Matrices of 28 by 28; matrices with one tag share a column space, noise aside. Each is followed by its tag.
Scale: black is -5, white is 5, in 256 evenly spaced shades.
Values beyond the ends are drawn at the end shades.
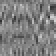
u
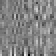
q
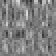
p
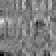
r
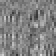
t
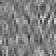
u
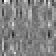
p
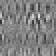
u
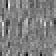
r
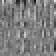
p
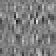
u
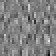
u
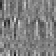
r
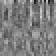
p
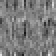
r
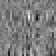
t
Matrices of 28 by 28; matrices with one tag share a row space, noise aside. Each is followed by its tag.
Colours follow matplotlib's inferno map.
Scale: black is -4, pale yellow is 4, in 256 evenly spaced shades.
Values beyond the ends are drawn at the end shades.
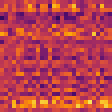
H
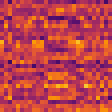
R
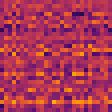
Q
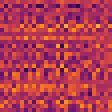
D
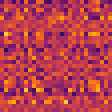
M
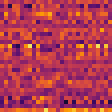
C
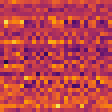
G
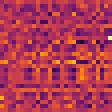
H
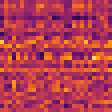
Q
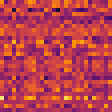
Q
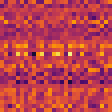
M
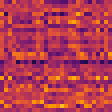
R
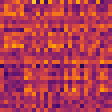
G
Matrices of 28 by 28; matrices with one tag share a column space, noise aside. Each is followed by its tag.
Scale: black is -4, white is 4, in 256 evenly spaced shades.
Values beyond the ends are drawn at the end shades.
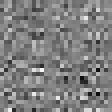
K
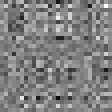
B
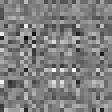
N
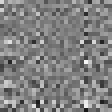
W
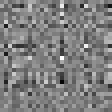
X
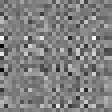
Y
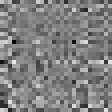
W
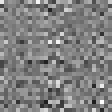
W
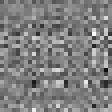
N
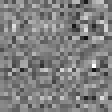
B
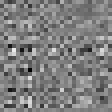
Y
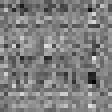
X
